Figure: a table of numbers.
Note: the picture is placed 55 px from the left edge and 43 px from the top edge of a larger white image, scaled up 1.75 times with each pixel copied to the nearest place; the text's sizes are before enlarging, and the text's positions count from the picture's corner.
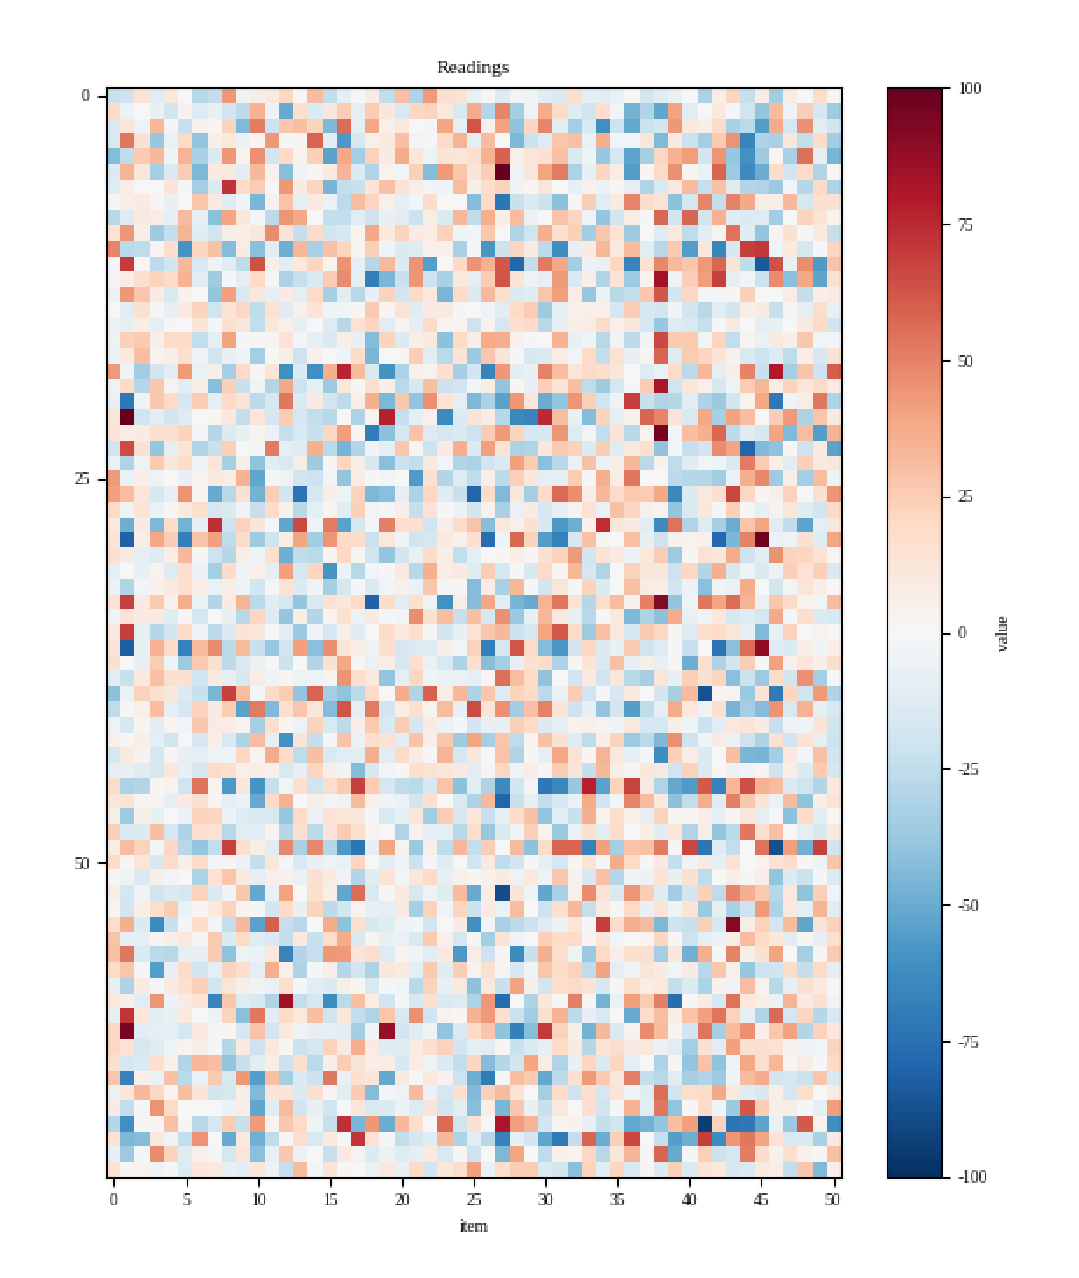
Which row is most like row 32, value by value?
58
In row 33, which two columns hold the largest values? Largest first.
38, 1
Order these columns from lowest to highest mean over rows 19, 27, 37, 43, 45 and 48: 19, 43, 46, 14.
14, 19, 43, 46
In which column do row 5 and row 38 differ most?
30
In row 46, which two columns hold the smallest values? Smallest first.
27, 10
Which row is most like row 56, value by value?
62
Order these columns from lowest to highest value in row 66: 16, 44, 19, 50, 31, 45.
19, 16, 31, 45, 50, 44
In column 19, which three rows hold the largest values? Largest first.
61, 21, 28
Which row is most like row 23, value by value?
3
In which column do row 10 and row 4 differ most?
44
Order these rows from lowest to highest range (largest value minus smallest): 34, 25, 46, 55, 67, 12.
55, 34, 25, 46, 12, 67
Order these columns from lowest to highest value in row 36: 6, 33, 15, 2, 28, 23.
2, 23, 33, 6, 15, 28
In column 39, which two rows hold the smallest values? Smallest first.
59, 26
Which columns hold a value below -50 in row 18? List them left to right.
12, 14, 19, 26
